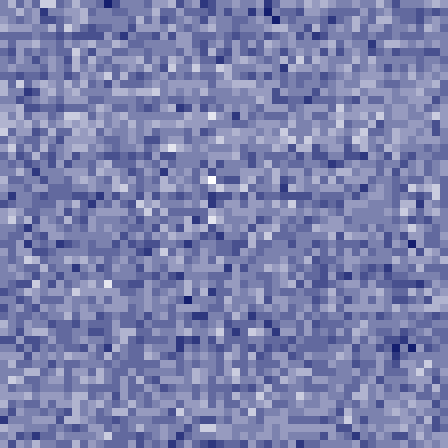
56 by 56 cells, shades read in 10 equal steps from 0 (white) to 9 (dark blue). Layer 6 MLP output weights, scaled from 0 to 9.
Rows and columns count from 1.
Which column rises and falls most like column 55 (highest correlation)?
48
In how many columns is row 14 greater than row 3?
21
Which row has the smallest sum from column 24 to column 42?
18
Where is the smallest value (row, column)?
23, 27
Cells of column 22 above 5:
20
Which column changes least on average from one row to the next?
56
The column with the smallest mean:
10
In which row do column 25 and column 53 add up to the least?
47
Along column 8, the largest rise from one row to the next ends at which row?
31
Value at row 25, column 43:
6
